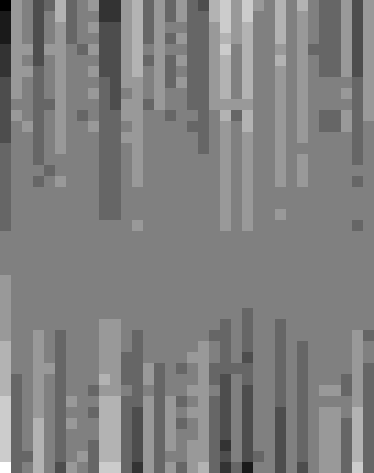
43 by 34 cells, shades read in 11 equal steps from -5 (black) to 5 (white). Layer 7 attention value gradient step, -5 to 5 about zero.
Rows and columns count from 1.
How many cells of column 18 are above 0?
6
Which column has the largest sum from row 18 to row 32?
1
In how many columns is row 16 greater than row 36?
11
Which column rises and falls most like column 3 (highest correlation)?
9
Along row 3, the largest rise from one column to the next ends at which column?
2
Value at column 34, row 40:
-1
